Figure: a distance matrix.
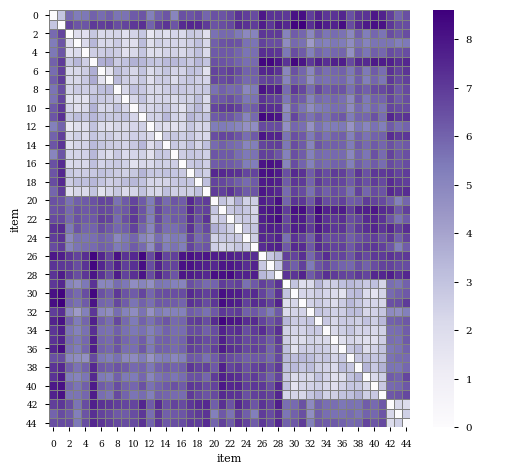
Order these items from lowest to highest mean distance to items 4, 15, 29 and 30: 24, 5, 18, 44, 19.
19, 18, 5, 24, 44
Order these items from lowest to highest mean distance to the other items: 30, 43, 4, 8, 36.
4, 8, 36, 30, 43
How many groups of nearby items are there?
6
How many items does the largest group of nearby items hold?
18
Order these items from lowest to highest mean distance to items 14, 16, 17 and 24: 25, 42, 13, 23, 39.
13, 25, 23, 39, 42
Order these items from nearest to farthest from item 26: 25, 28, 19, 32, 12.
28, 32, 12, 25, 19
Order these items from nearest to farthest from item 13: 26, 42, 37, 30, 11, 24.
11, 37, 24, 30, 42, 26
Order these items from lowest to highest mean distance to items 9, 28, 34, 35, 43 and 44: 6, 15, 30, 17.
30, 15, 6, 17
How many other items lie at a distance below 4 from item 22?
5
